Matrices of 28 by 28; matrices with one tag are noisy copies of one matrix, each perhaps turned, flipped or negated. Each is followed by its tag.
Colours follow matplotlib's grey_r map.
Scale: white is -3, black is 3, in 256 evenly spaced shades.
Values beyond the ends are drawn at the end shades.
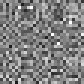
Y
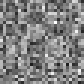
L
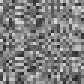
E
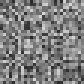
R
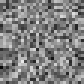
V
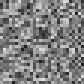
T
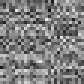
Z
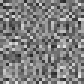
Y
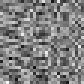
T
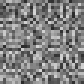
R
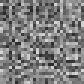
R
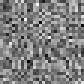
E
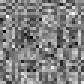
L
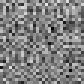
Y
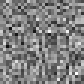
T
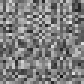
E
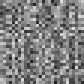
Z
